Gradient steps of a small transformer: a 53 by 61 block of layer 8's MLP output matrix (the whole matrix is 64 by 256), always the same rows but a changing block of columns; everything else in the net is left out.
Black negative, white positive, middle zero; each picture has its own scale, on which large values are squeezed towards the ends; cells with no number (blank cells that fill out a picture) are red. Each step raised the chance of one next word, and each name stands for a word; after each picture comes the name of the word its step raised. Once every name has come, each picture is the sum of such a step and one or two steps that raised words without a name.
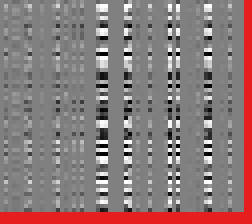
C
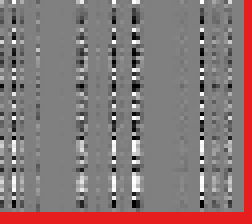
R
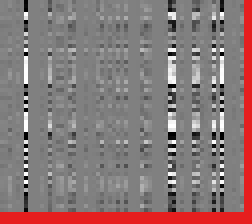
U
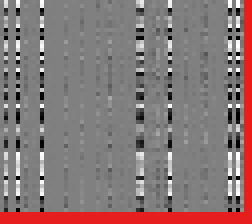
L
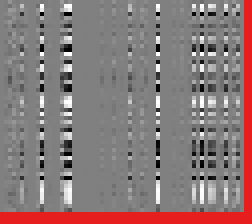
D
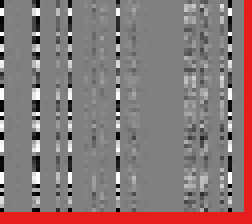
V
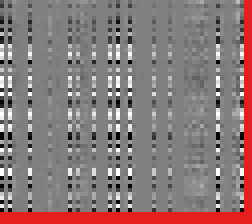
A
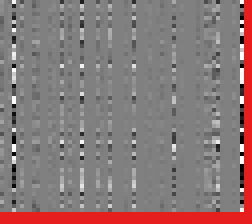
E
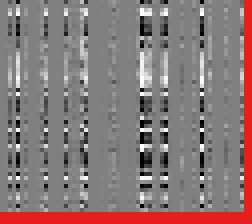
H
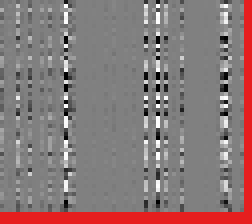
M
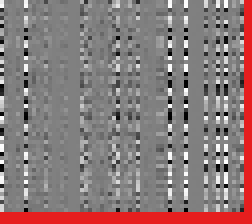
L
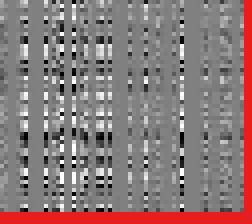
A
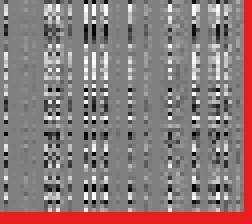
H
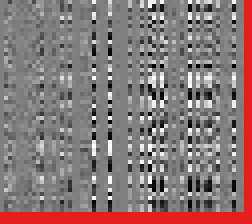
R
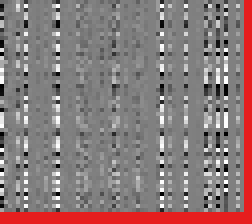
U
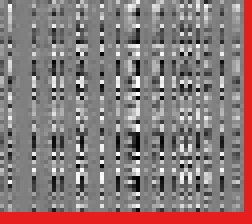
A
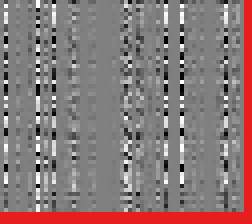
M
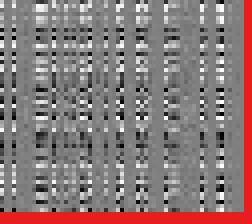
L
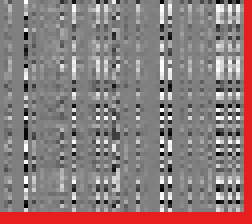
R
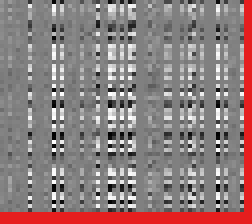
A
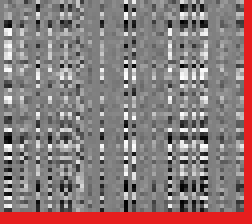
E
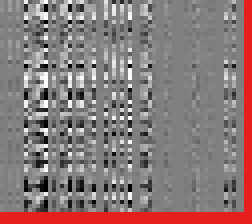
H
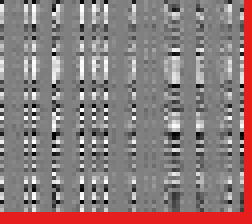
U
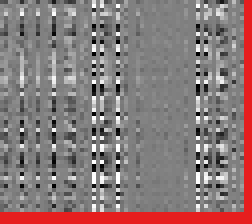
H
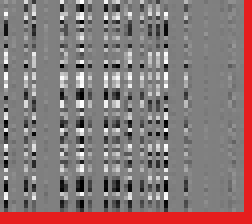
H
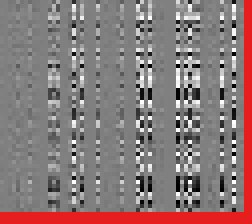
C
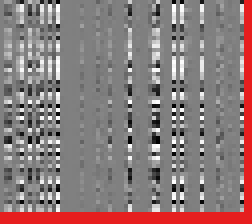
E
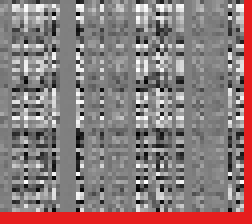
D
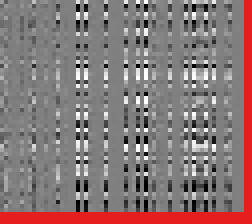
E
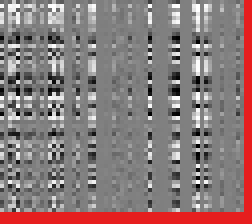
M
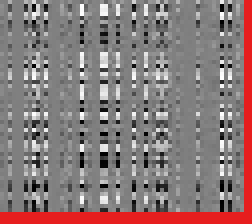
H
